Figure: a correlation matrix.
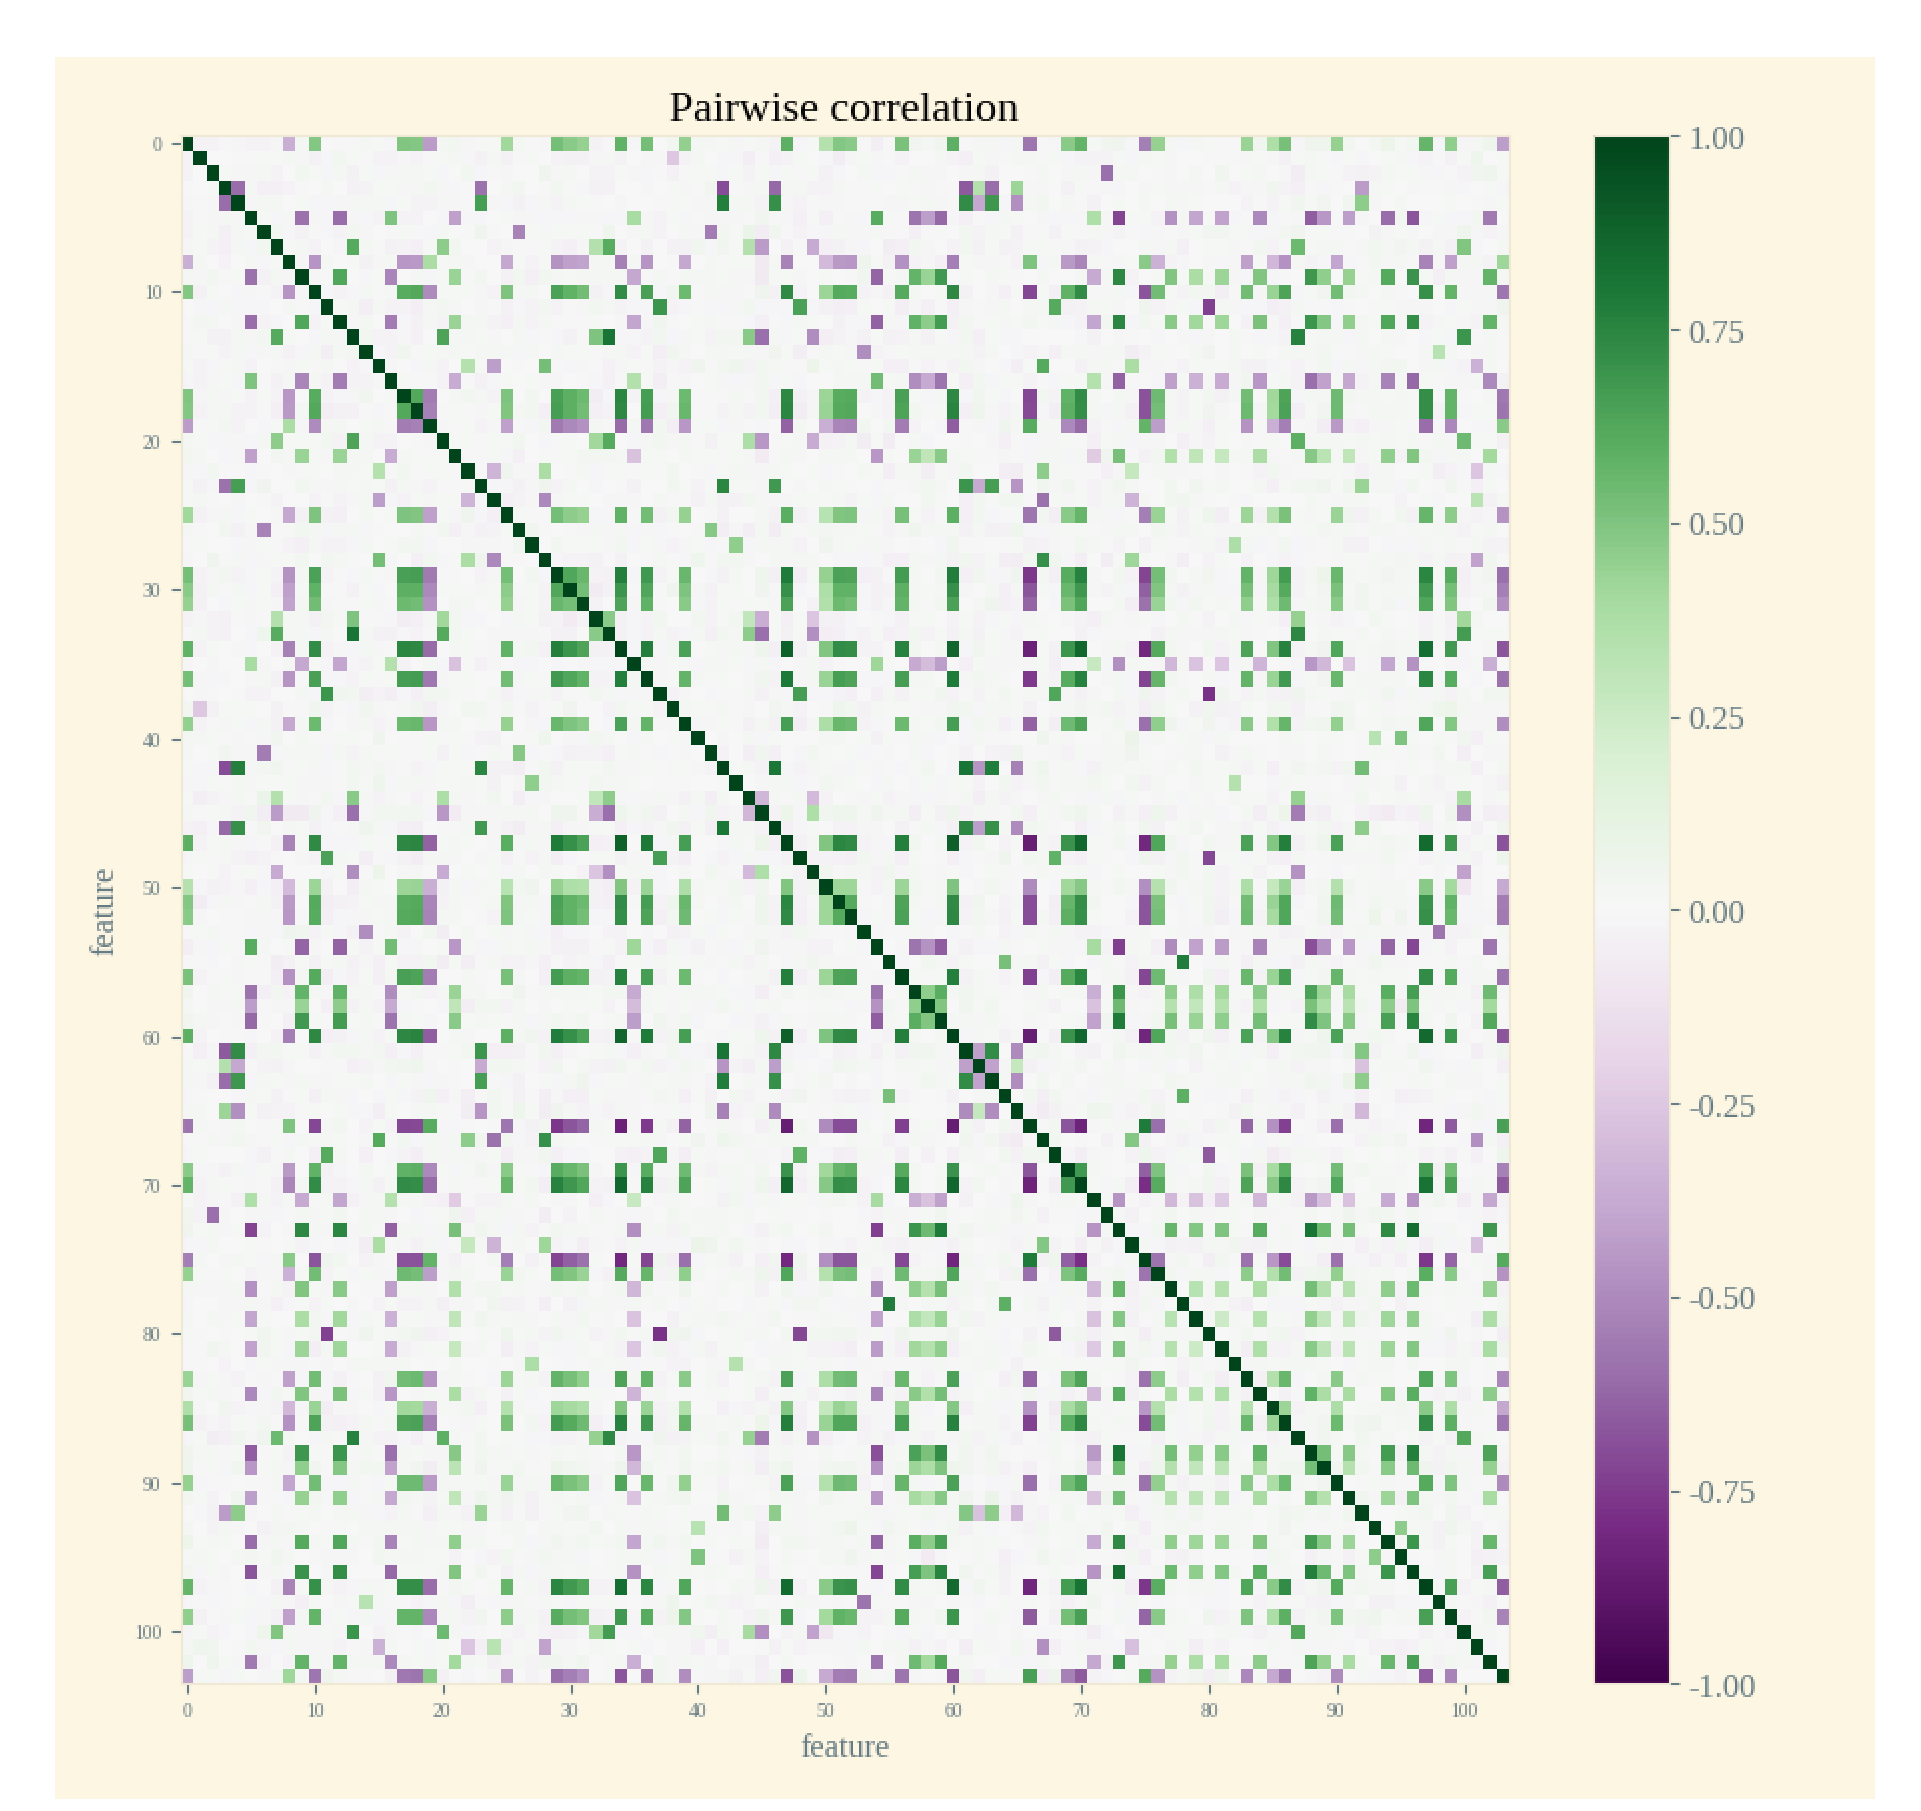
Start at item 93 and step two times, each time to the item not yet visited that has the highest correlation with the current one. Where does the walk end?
40
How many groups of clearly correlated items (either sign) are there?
13
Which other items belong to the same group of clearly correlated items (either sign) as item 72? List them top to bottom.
2
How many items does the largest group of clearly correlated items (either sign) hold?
31
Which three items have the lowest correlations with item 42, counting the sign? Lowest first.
3, 65, 62
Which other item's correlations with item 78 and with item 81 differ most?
55
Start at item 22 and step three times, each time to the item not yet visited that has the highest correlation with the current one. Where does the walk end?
15
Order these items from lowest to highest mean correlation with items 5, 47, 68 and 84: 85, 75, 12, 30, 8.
75, 8, 12, 85, 30
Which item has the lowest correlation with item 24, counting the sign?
67
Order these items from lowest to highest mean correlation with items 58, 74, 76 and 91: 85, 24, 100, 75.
75, 24, 100, 85
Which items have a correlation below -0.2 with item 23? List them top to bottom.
3, 62, 65
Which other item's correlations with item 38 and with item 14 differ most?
53
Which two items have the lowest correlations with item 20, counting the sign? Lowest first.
45, 49
